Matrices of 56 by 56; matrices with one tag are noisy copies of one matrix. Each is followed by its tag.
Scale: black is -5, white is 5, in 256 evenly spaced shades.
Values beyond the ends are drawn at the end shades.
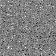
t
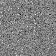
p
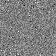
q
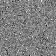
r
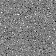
p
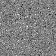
p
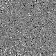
q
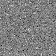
t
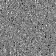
q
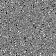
q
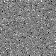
r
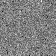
r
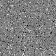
t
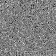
q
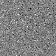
p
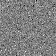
q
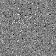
p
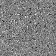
p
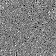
q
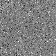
q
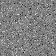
p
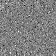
q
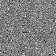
t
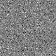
t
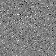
p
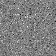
p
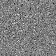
p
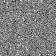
r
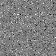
p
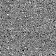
t
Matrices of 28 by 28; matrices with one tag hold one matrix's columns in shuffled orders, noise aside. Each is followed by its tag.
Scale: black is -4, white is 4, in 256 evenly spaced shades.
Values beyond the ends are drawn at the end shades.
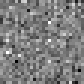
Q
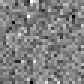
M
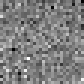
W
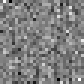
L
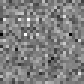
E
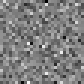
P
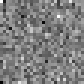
M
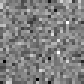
Q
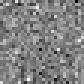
L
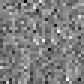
L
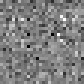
E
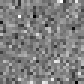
M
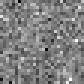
L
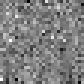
L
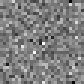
P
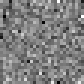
M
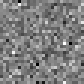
P
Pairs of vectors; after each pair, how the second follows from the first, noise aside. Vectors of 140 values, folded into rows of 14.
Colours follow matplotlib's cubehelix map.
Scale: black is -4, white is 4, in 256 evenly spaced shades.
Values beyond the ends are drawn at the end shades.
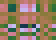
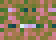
negated, partly zeroed.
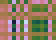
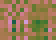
shrunk.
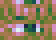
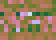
reversed, negated, partly zeroed.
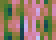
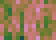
shrunk.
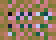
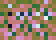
copied.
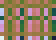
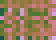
negated, shrunk.
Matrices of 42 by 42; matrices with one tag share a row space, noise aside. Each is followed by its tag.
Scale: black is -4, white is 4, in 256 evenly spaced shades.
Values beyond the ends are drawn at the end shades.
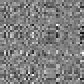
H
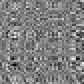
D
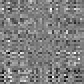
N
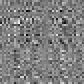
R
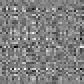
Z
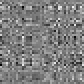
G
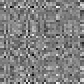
H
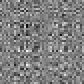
R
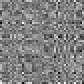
G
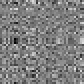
Z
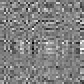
H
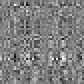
R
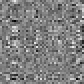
D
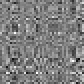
D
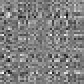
N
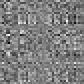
N
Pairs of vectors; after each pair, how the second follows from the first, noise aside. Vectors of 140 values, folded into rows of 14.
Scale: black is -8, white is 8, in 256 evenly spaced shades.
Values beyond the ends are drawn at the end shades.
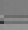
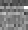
reversed, negated, scaled up.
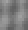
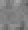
reversed, negated, partly zeroed.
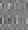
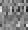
reversed, scaled up.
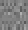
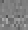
reversed, negated, partly zeroed.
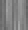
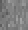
wrapped around, partly zeroed.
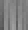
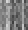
wrapped around, negated, scaled up.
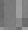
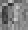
wrapped around, negated, scaled up.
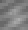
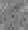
wrapped around, partly zeroed.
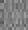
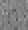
wrapped around, partly zeroed.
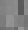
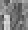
reversed, negated, scaled up.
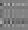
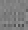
reversed, negated, partly zeroed.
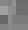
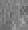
reversed, partly zeroed.
